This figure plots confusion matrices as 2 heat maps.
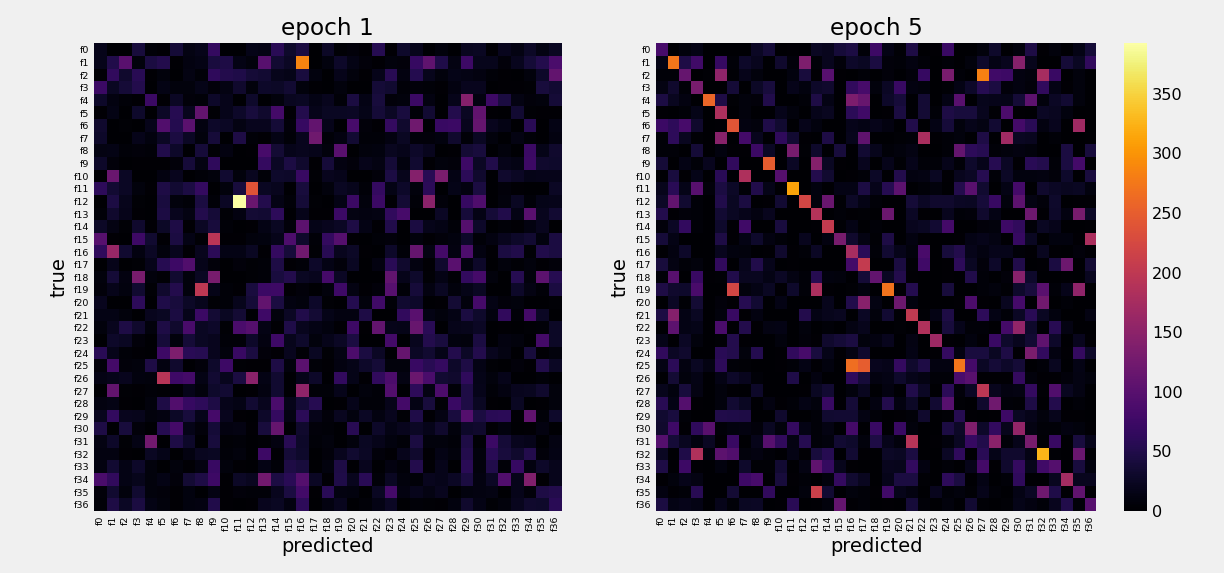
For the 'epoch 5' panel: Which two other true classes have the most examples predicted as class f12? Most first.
f1, f24
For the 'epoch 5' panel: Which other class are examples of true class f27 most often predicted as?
f33
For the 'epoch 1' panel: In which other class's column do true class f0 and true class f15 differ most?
f9
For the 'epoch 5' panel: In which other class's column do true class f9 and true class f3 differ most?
f13
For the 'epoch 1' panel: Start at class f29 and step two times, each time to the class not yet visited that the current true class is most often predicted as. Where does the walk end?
f13
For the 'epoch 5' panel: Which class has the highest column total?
f30
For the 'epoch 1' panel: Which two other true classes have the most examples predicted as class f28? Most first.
f17, f6
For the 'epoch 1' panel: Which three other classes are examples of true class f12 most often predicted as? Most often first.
f11, f26, f30
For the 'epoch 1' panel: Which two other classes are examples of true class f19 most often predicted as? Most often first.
f8, f23
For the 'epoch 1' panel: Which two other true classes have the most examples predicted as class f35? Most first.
f18, f23
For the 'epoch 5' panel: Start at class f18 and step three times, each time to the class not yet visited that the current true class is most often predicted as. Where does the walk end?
f25
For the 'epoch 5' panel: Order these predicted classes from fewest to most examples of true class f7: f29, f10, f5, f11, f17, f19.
f19, f11, f10, f17, f5, f29
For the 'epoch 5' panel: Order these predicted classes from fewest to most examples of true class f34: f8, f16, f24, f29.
f29, f16, f24, f8
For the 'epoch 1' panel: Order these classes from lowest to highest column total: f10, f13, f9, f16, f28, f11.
f10, f28, f11, f13, f9, f16
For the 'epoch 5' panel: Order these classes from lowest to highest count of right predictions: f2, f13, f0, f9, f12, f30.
f0, f2, f30, f13, f12, f9
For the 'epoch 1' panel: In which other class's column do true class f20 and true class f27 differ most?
f16
